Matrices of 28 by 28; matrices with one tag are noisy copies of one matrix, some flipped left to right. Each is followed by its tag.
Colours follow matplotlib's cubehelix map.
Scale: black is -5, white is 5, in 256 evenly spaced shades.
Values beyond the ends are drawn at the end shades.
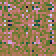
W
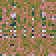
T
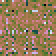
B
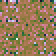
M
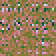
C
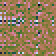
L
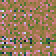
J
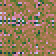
L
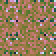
M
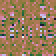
T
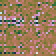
L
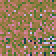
J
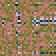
L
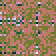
L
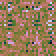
W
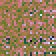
J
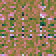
T
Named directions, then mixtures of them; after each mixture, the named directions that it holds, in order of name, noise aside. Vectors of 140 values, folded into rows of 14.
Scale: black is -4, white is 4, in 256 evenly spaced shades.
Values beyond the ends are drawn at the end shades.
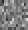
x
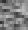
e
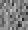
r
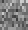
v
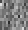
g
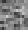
e.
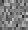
x.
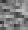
e.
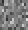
x.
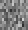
r, v.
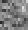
e, v.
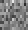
g, v, x.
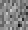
r.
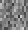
g.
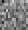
v, x.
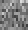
v.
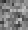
e, r.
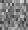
g, v.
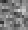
e.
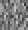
g, r, x.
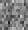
g, v.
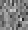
r.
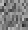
r, v, x.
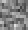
e.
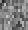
e, g, r.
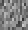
r, x.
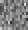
g, x.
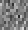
g, r.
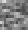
e.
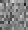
g, v, x.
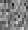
e, g, r.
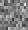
e, r, x.
